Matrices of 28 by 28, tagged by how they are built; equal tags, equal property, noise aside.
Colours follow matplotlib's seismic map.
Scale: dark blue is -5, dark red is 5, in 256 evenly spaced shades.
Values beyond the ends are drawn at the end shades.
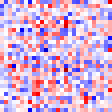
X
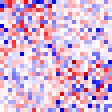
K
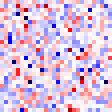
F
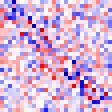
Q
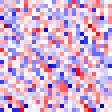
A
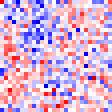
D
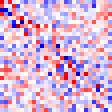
Q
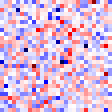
F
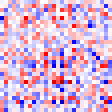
X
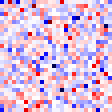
F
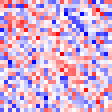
A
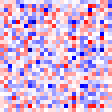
X
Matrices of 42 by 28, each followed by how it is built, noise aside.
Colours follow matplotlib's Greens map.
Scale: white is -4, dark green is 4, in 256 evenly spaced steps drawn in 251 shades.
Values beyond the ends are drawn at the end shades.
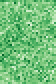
smooth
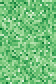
Toeplitz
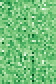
uneven columns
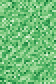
Hankel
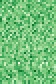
repeating columns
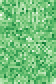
smooth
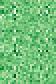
low rank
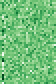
uneven columns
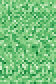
repeating columns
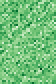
Hankel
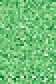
uneven rows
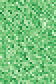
Toeplitz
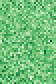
Toeplitz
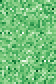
uneven rows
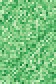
Hankel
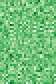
low rank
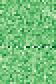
uneven rows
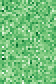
uneven columns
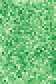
smooth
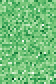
uneven rows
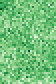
smooth
